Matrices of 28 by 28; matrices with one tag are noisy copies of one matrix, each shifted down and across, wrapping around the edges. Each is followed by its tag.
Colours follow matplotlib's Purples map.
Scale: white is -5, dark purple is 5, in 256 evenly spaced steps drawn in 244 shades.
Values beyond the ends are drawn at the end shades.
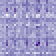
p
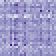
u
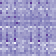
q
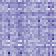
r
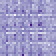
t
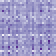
q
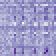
p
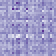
u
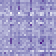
p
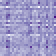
t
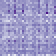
q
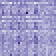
t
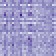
t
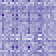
r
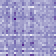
t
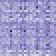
r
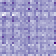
u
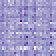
u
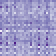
q
